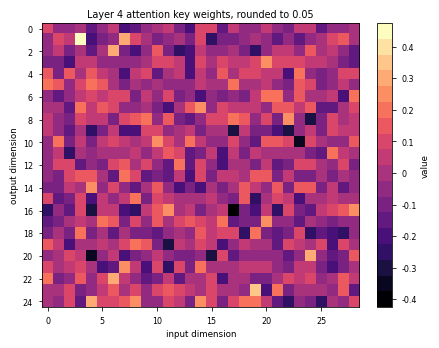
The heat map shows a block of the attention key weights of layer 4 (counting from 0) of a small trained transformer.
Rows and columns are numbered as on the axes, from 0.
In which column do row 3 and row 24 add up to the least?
13
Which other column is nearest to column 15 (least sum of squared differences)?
5
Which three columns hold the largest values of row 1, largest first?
3, 7, 27
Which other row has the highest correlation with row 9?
16
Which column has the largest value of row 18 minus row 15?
19
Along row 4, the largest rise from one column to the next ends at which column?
23
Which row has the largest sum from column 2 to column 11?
24
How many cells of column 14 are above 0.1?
4
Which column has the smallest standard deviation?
25
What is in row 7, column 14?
0.25
